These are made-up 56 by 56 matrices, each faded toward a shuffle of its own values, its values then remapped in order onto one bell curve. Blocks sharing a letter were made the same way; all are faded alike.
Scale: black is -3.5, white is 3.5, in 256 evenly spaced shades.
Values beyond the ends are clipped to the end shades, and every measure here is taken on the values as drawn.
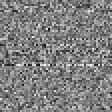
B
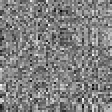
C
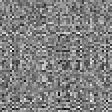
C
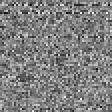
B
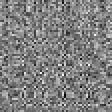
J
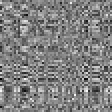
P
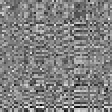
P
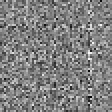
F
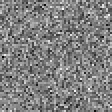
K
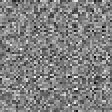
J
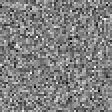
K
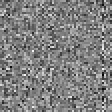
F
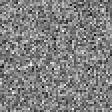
K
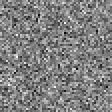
K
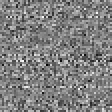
B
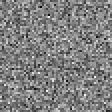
K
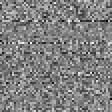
B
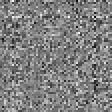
F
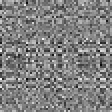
P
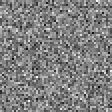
K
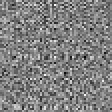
J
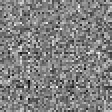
F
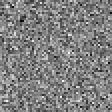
K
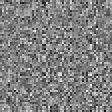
C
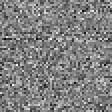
B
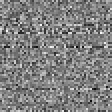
B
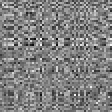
P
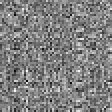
J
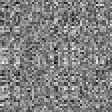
J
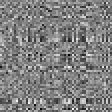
P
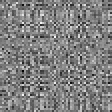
P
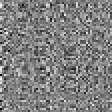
C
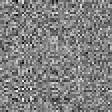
J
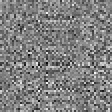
C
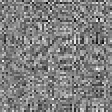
C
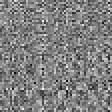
C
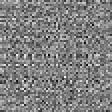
J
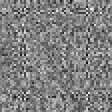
C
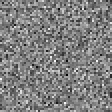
K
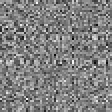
J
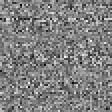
B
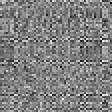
P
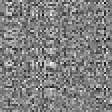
C
